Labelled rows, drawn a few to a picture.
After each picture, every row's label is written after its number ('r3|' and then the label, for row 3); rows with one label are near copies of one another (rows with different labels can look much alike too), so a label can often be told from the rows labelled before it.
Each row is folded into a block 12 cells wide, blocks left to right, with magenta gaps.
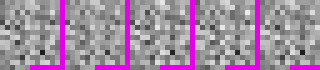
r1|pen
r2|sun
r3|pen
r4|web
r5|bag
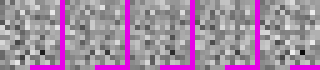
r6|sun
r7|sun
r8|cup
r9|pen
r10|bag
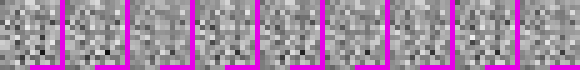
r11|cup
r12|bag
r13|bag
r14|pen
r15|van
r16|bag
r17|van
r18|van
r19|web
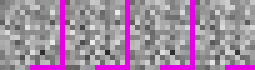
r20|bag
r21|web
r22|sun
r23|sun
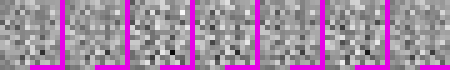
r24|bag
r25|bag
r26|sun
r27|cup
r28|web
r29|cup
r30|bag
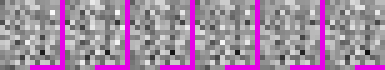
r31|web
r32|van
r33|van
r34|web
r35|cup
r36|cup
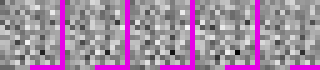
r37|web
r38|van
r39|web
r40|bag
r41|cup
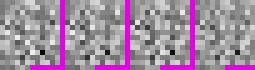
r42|bag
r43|pen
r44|pen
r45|pen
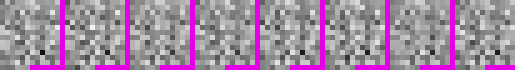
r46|sun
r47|web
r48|cup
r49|sun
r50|van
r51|van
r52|cup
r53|sun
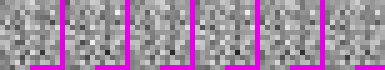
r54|van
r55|web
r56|van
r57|web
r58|van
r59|pen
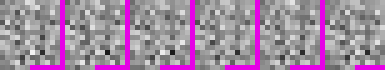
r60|cup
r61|sun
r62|bag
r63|pen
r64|van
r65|bag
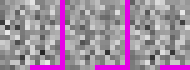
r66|pen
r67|sun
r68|van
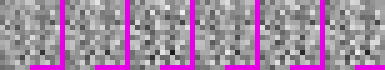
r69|van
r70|van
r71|sun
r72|cup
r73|sun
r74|van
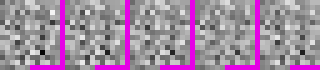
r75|cup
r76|cup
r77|cup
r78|pen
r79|cup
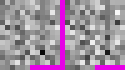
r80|sun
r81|web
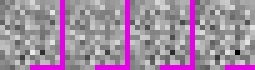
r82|bag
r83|bag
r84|cup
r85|bag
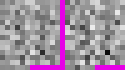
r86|cup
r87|sun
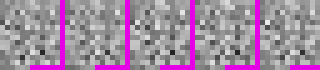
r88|pen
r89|web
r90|pen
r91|cup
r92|pen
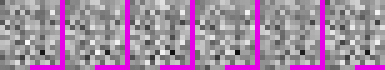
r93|web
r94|bag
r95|cup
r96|bag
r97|sun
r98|web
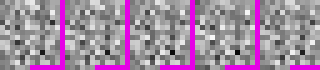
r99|van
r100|cup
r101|cup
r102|bag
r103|cup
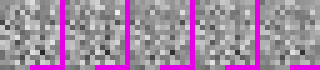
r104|pen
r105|cup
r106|bag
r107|web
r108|bag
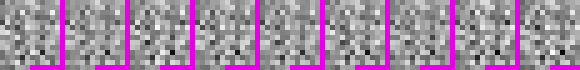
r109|sun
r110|pen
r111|pen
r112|pen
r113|pen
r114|sun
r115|cup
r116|van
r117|bag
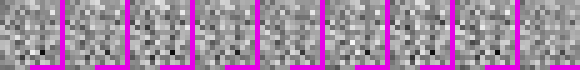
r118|bag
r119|sun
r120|van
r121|cup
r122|sun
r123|web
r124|van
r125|sun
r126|web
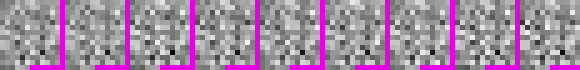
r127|bag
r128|bag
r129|bag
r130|cup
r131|van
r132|cup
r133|bag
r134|web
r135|pen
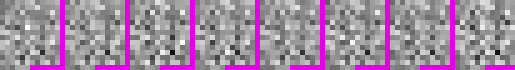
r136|bag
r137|van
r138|cup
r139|cup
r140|sun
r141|web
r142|sun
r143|van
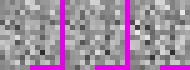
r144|cup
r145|van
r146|pen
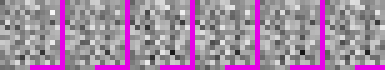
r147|web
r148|web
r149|van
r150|web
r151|cup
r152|van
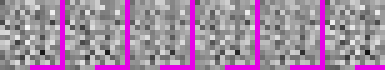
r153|web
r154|sun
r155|cup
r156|van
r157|cup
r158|web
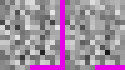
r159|van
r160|cup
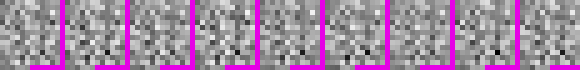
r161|van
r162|van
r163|sun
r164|van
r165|web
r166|bag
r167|web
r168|pen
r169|sun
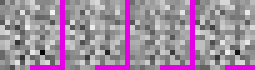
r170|sun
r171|pen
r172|sun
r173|bag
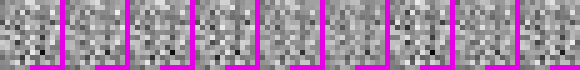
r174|cup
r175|bag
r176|cup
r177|van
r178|van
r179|van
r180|cup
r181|web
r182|cup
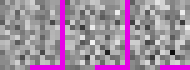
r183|van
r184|web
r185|van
